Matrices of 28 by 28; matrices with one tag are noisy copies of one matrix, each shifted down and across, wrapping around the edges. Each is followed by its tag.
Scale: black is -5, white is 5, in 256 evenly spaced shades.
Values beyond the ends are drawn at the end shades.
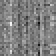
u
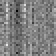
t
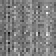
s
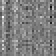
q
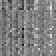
u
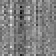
t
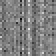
q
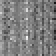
u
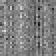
s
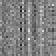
q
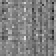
u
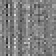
q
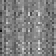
s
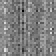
s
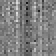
t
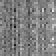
s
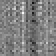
t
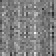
s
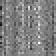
s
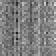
s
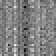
t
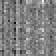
u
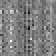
s
